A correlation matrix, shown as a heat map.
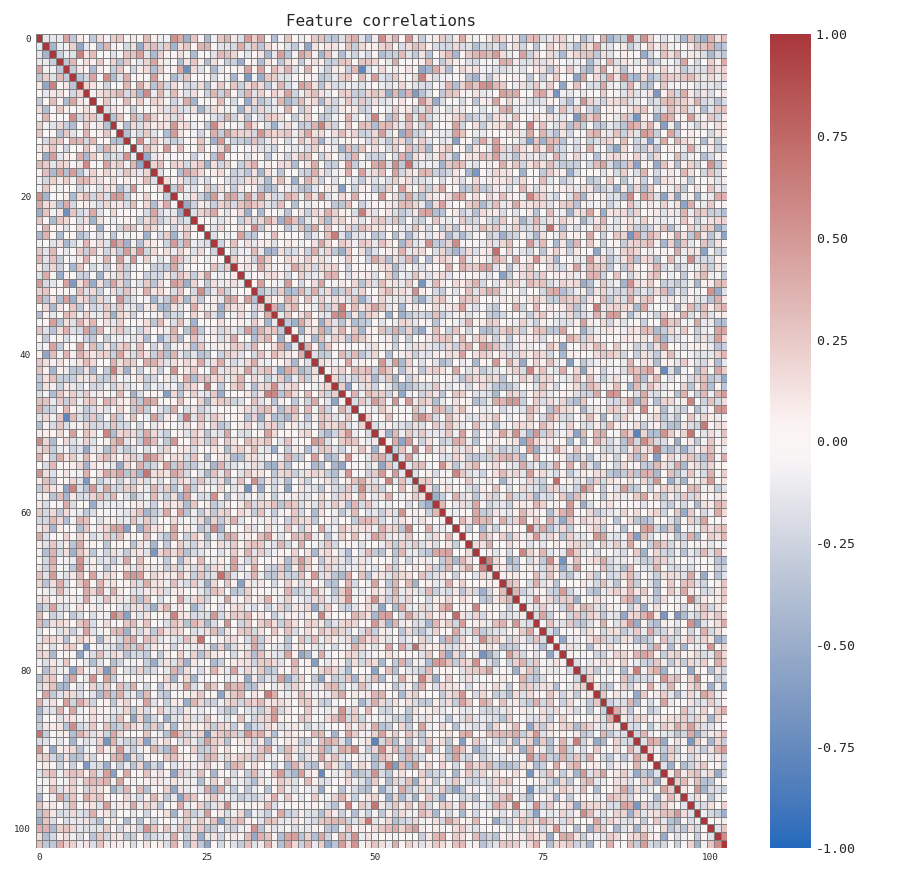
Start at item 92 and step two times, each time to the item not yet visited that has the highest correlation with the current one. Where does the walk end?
56
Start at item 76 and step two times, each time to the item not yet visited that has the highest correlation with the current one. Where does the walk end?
32
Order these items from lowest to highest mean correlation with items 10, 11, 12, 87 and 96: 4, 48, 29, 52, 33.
52, 4, 29, 33, 48
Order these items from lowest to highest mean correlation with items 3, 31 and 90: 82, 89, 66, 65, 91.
82, 66, 65, 89, 91
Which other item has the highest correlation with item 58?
26
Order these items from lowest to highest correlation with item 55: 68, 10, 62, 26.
68, 26, 10, 62
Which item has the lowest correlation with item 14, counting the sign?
86
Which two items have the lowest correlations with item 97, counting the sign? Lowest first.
89, 80
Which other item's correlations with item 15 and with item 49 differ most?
99
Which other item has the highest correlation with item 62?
73
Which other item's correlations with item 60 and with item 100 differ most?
16
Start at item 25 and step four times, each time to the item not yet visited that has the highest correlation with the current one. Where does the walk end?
34
